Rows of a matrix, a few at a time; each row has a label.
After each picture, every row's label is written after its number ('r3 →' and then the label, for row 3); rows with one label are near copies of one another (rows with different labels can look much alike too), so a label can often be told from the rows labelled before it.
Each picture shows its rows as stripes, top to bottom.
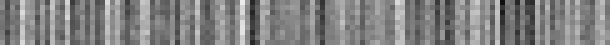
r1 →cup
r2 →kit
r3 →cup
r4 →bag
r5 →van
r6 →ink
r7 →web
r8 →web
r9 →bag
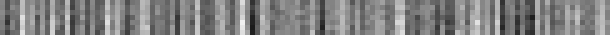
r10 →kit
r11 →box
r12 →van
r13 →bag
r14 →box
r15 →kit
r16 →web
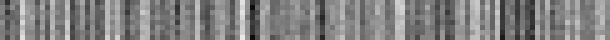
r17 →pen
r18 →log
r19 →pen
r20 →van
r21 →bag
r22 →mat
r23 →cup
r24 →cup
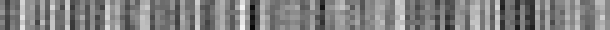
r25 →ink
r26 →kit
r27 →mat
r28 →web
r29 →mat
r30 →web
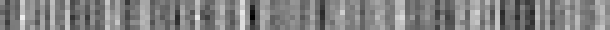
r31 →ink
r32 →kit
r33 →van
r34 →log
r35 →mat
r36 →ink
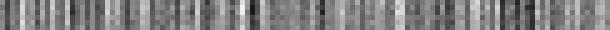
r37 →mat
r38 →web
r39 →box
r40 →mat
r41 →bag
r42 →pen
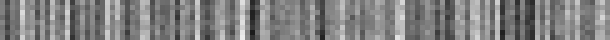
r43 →web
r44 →cup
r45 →bag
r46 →web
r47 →ink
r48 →pen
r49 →van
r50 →box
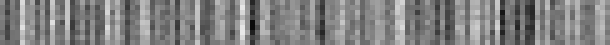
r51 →bag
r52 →ink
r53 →cup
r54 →cup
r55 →kit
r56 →web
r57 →van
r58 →pen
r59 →log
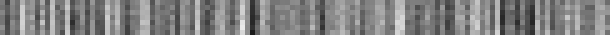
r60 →mat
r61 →web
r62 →mat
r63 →bag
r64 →mat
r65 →box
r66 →kit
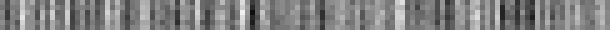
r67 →web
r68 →cup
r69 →mat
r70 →mat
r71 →log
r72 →mat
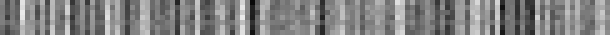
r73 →log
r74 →cup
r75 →bag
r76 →box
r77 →log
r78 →van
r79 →van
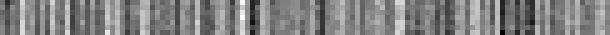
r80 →pen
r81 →mat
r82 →van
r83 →van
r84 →bag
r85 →box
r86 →cup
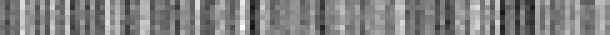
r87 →ink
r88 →mat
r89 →cup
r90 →cup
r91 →web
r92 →van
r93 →bag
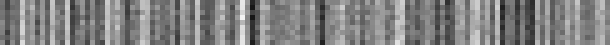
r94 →web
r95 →van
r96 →ink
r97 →van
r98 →bag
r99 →cup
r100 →mat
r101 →van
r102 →kit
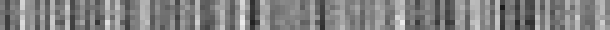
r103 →web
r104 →cup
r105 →van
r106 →box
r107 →web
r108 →box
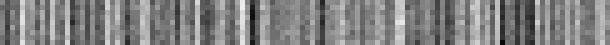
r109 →box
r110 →van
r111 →log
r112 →log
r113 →box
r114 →mat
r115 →kit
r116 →ink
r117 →cup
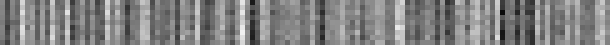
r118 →web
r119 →ink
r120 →cup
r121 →box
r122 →kit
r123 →box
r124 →cup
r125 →kit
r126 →pen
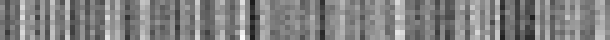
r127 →kit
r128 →cup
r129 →log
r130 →bag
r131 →van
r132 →log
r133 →box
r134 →ink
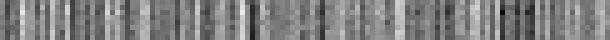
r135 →box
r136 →mat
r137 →cup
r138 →mat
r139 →log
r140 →van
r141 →kit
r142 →kit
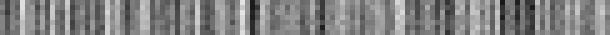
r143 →cup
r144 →bag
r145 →web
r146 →kit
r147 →mat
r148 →kit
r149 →web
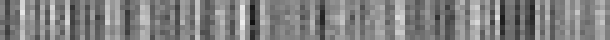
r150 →bag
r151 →mat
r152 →bag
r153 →kit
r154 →van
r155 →pen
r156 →pen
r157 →mat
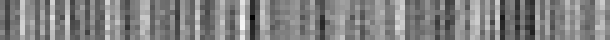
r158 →web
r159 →web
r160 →mat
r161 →kit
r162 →van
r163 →ink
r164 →mat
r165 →van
